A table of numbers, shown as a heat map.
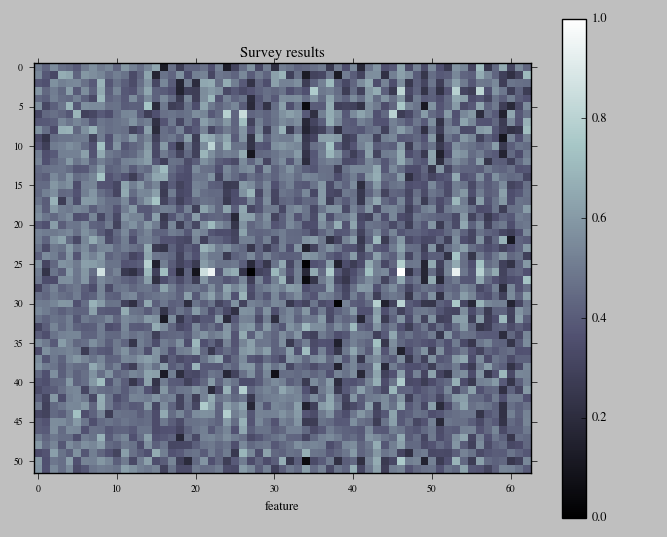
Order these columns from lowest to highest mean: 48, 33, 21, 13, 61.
61, 48, 13, 33, 21
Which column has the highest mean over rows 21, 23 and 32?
14
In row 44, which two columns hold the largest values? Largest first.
24, 5
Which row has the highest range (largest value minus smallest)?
26
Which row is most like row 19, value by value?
31
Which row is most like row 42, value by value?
4
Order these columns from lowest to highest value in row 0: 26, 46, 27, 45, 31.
45, 26, 31, 27, 46
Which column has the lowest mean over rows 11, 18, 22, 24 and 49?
47
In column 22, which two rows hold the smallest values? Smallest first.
41, 36
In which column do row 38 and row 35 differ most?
3
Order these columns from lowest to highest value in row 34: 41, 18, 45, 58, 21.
58, 18, 41, 21, 45
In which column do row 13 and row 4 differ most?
27
